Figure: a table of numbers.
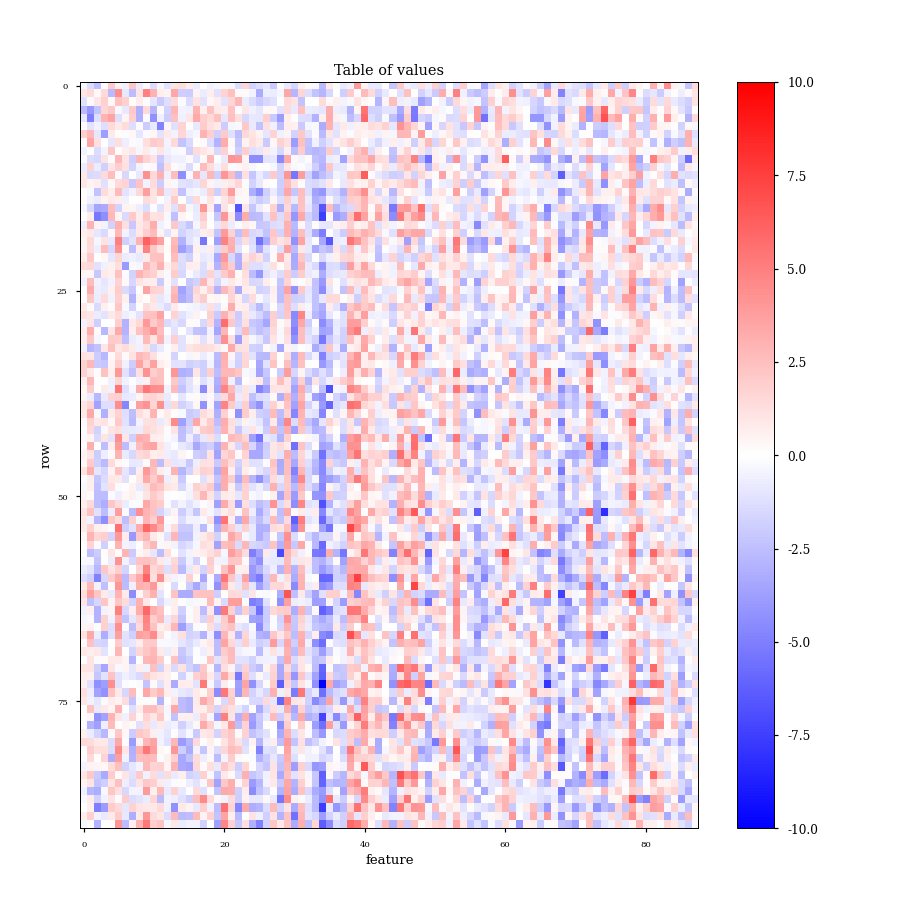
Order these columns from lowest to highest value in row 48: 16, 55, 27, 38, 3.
55, 3, 16, 27, 38
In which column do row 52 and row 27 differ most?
74
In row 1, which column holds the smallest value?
68
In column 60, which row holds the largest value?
57
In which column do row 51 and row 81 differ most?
48
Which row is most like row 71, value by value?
84
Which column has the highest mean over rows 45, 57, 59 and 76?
78
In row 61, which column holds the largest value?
47
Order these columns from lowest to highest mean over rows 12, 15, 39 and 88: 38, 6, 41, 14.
6, 14, 41, 38
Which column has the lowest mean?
34
